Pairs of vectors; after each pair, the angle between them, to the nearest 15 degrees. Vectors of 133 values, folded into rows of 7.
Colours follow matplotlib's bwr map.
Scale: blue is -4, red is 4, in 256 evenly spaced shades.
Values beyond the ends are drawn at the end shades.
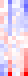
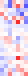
60 degrees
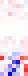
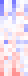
105 degrees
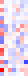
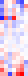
75 degrees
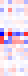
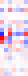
30 degrees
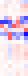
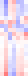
120 degrees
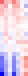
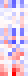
120 degrees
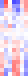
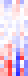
105 degrees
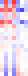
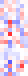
75 degrees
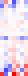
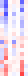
105 degrees
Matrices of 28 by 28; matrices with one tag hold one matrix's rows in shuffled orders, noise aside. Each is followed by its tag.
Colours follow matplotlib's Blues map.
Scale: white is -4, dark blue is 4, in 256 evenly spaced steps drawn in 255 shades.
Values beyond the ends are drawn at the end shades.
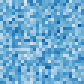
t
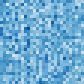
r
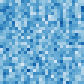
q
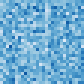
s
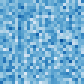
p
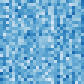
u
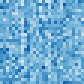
r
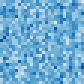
q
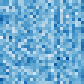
u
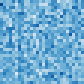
p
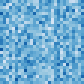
u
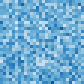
p
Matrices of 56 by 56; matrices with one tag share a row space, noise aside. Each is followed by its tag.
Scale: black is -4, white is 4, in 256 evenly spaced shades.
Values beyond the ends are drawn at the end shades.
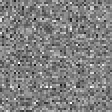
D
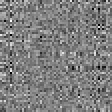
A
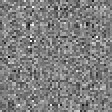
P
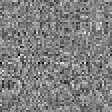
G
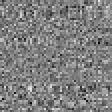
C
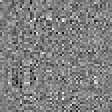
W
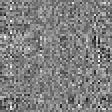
A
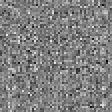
P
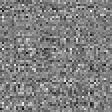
D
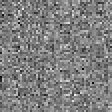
G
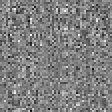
P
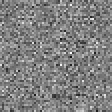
D
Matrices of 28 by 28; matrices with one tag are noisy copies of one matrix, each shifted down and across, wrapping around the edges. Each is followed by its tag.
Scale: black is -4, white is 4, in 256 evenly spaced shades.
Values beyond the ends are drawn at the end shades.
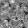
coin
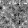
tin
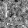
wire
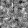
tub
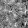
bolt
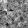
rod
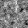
wire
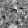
rod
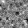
coin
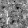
wire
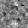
rod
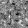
tub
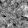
rod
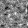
tub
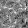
bolt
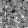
tub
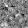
rod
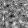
tub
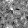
rod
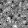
coin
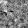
rod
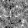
tin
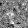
rod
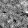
rod
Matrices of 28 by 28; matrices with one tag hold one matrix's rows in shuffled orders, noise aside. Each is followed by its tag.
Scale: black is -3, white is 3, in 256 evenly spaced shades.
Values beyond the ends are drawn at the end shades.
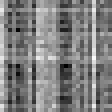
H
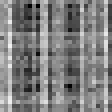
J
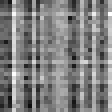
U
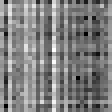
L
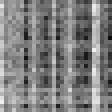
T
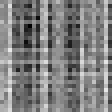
J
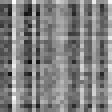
U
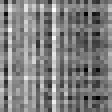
L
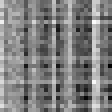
T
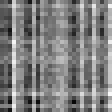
U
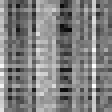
H
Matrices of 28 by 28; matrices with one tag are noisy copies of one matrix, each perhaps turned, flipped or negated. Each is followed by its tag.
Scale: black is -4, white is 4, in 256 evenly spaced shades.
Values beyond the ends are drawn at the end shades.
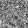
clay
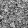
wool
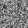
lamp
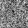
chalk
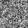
clay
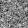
chalk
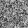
wool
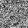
clay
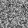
lamp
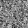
chalk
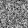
lamp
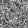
clay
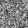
clay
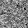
wool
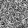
lamp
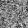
chalk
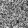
wool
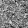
wool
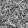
clay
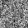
clay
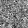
chalk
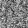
chalk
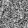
clay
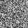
wool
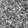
wool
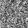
chalk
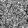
wool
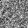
clay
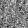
chalk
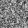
chalk
